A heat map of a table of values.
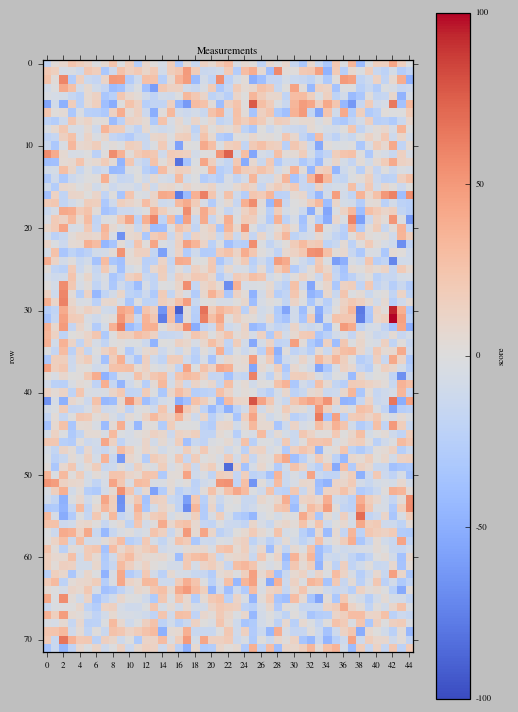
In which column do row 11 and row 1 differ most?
25
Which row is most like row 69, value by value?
50
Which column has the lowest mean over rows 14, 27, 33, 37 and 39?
35
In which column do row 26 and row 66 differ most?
36
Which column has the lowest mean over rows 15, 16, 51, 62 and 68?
16
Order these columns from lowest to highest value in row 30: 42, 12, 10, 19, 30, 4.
30, 4, 12, 10, 19, 42
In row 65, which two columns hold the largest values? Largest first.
2, 0
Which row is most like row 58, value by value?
40
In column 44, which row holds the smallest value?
19
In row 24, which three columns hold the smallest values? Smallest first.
42, 35, 36
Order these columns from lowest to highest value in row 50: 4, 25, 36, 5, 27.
27, 25, 5, 36, 4
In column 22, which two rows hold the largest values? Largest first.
11, 51
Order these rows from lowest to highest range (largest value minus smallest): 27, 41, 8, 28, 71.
8, 71, 28, 27, 41
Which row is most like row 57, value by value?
18
